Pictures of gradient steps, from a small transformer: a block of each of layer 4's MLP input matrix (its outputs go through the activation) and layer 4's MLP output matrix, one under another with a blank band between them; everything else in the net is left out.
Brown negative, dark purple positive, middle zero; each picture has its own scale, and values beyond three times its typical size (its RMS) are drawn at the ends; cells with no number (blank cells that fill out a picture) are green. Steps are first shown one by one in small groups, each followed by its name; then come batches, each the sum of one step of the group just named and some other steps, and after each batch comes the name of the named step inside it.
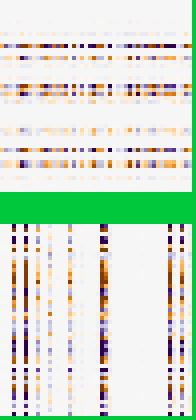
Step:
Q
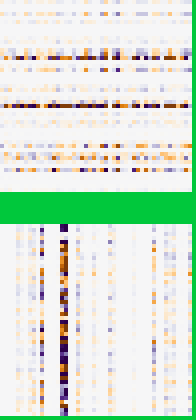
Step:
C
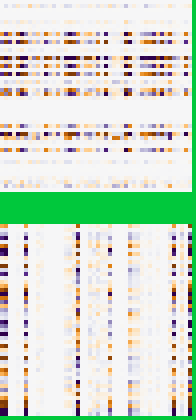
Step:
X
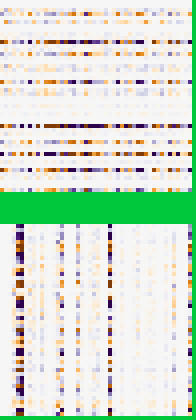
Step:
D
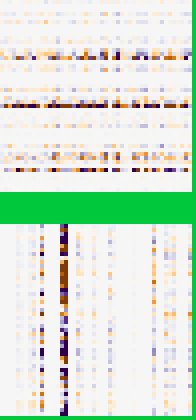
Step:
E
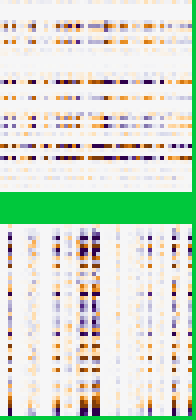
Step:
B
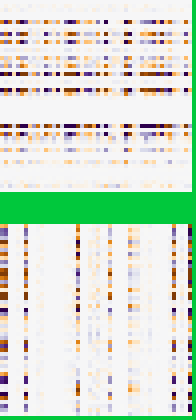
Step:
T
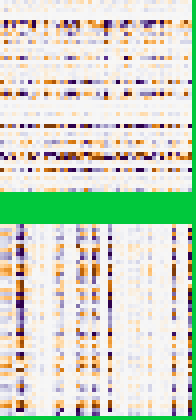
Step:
D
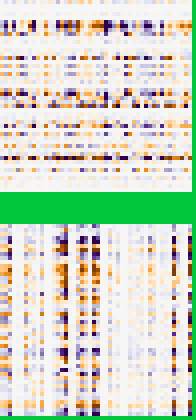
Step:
E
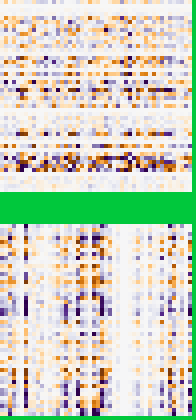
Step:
B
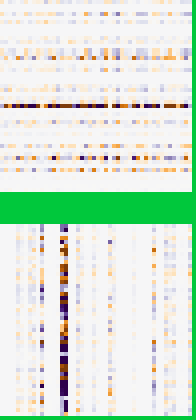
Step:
C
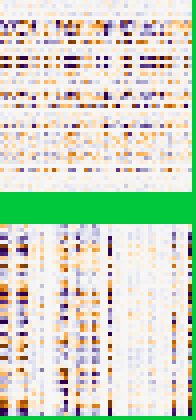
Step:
X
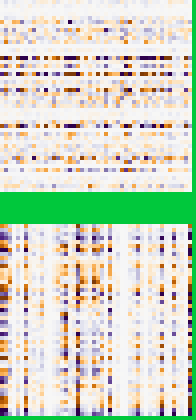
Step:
X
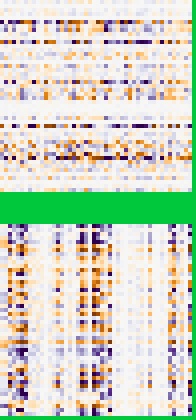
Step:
D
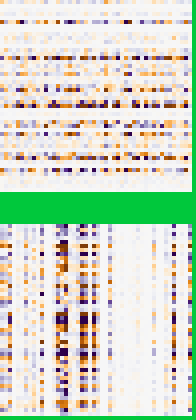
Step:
C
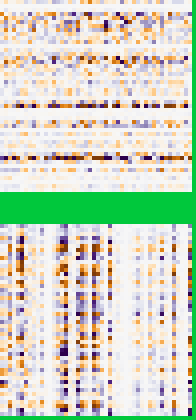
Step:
C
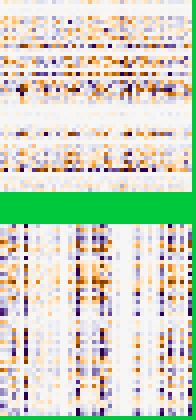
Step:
Q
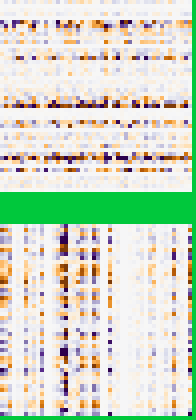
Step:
E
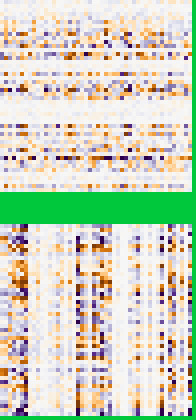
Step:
Q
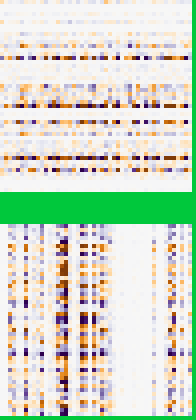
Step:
E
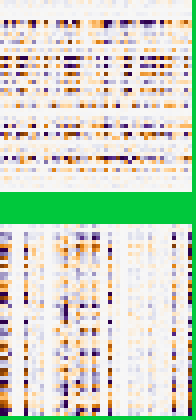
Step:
X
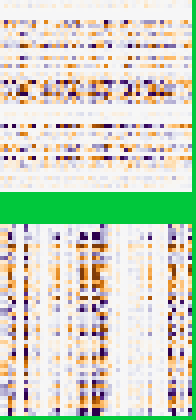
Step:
B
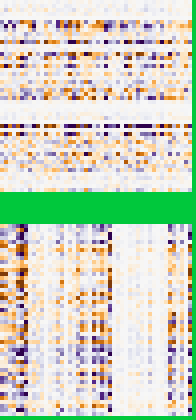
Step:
D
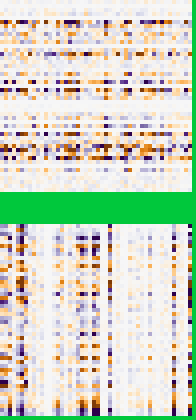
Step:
B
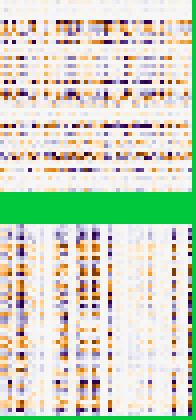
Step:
D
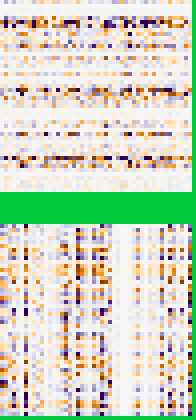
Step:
Q
